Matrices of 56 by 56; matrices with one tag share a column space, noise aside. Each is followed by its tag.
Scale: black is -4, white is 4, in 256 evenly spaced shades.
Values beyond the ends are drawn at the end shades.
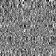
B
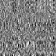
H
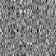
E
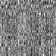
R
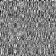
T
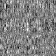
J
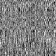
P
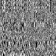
H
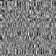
T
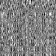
R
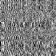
H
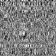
T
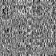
E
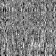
P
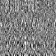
H
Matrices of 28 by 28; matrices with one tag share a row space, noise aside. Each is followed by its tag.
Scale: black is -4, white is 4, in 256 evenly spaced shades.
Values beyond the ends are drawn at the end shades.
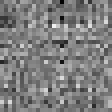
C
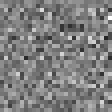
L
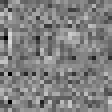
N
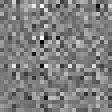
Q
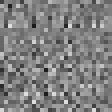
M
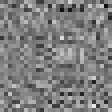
L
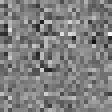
N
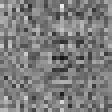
C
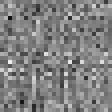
M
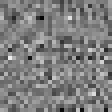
L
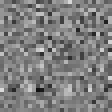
L
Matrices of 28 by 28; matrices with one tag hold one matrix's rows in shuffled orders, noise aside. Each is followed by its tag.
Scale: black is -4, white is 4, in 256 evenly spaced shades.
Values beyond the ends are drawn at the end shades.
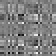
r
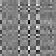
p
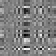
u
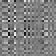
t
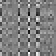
p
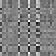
p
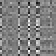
p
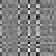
p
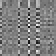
p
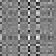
p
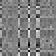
p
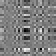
u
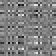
r
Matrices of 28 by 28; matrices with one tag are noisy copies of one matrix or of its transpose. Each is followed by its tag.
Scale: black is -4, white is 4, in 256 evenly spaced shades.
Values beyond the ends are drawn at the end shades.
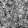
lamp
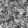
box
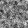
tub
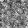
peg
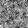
box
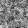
box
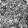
lamp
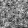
lamp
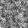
tub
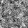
tub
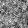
lamp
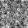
peg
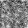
peg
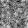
peg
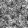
box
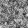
box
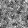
box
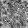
peg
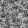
tub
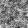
box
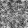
peg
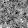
box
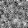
tub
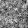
lamp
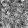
peg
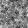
box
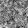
box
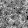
box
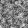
tub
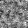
tub
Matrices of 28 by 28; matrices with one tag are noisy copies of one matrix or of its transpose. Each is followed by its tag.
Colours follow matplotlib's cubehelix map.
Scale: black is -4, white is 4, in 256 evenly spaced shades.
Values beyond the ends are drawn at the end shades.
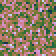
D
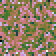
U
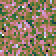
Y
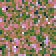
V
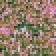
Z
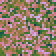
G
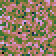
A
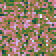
V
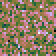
V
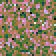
D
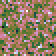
U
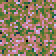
V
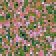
G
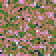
V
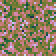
U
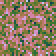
G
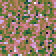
V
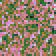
U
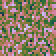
Y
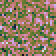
A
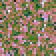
A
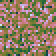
D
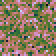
U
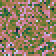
U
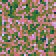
U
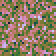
G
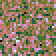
V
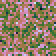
U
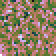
A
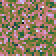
V
